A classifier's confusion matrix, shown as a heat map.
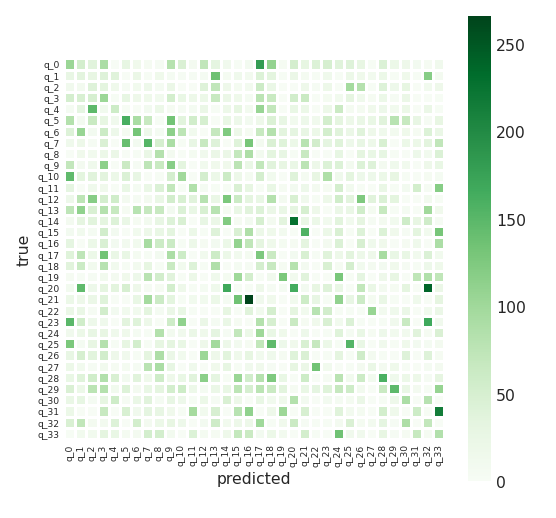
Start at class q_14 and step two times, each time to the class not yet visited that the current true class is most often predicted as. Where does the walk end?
q_32
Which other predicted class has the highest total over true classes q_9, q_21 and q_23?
q_16
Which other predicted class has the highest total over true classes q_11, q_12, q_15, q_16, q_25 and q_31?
q_33
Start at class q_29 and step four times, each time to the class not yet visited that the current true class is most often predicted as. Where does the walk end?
q_3
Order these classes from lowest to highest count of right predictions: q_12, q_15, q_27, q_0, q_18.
q_27, q_15, q_18, q_12, q_0
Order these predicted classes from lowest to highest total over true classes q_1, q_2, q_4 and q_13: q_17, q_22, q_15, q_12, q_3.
q_22, q_15, q_12, q_3, q_17
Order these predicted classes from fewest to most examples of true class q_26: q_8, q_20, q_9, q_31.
q_31, q_9, q_20, q_8
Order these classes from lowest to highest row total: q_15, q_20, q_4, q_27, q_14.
q_27, q_4, q_15, q_14, q_20
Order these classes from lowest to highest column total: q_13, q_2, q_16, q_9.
q_2, q_13, q_16, q_9
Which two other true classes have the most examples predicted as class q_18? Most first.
q_25, q_28
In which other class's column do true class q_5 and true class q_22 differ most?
q_9
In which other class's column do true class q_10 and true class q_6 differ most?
q_0
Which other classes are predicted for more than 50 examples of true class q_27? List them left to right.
q_7, q_8, q_22
